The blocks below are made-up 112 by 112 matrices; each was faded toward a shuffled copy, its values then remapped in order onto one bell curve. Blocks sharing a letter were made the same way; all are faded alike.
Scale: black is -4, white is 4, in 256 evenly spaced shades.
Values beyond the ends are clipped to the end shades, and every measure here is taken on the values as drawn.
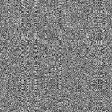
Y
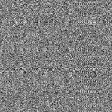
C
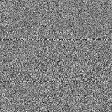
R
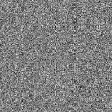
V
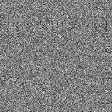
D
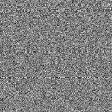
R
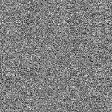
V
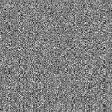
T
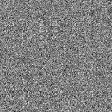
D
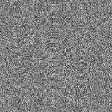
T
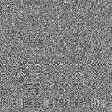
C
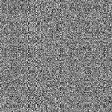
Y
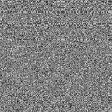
R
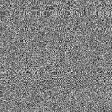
C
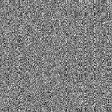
Y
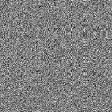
T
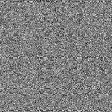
R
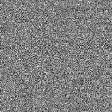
V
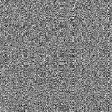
Y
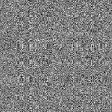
Y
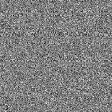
R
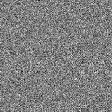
D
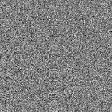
D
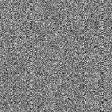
Y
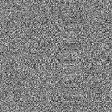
C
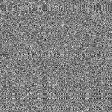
R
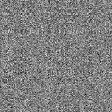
V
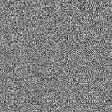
C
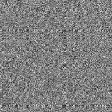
C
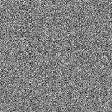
D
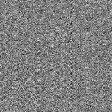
V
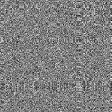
T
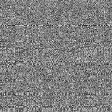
R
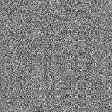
C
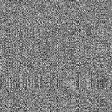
T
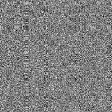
T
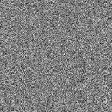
D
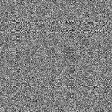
R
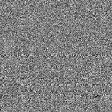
R
